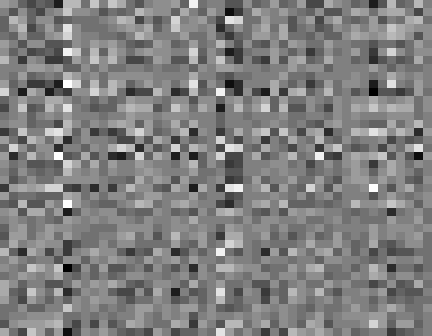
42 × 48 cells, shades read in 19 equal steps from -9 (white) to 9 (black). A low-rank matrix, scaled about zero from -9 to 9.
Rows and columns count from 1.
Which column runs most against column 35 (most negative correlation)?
9
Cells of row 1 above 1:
17
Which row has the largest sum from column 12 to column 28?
20
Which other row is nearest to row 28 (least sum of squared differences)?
33
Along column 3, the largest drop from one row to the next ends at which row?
13
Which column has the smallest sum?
8
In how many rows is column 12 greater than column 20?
24
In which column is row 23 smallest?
16
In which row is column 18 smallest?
12
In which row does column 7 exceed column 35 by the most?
19
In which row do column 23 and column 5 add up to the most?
11
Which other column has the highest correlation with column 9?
22
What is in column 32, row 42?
4
